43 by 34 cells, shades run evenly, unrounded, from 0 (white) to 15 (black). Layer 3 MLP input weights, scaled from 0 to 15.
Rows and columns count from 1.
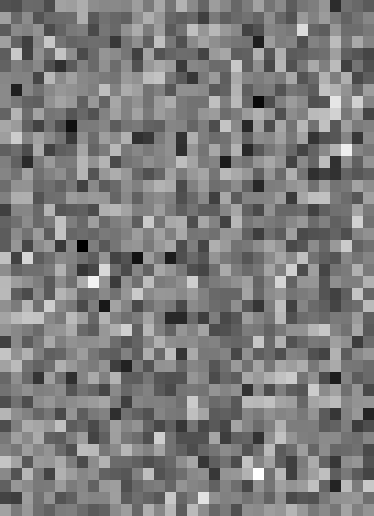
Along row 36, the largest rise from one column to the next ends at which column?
7
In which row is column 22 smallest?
6
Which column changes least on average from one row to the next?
32
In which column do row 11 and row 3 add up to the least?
28
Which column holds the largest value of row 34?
12
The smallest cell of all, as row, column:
40, 24
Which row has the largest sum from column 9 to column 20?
22
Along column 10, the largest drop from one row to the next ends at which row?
27
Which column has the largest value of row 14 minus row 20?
21
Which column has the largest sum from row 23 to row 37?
17
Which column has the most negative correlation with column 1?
11
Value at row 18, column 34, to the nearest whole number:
8
